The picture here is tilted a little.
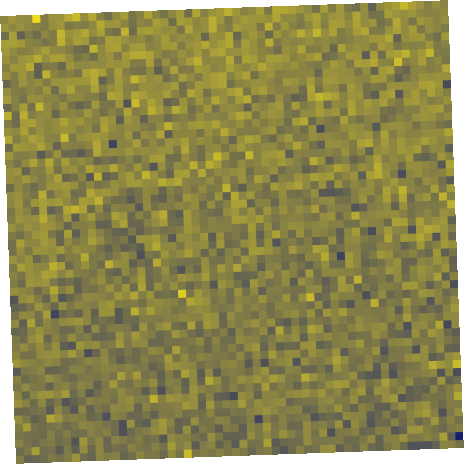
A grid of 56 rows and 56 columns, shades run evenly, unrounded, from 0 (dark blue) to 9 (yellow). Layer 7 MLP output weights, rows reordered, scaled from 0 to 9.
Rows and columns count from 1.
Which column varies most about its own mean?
56
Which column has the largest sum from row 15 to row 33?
5
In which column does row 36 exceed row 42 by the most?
22
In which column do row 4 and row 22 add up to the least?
34
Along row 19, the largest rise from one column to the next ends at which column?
31
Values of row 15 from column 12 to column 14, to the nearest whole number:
4 6 5
